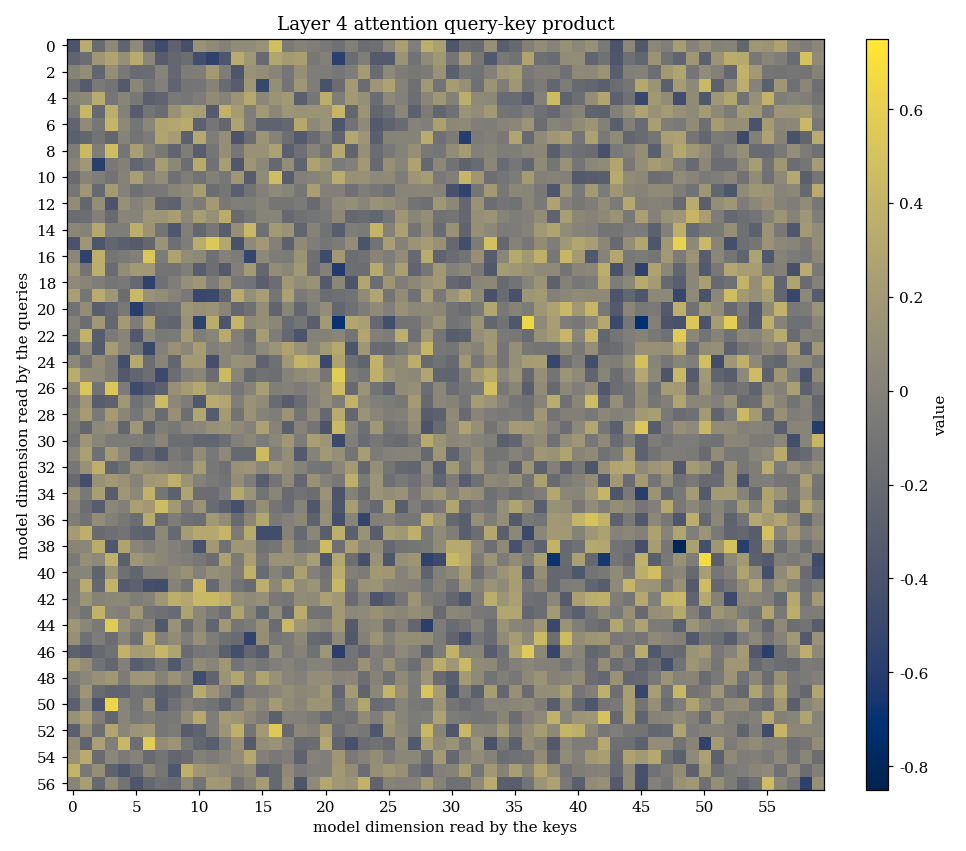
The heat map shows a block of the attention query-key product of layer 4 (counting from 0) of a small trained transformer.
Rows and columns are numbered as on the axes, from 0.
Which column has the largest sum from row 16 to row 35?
37
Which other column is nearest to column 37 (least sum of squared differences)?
26
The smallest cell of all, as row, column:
38, 48
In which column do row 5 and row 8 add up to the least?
42
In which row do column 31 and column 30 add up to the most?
39
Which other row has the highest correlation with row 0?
49
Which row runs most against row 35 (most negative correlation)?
25
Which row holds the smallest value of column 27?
53
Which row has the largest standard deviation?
21
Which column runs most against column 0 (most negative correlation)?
16
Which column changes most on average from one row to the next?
10
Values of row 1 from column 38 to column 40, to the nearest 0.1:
-0.2 0.1 0.1
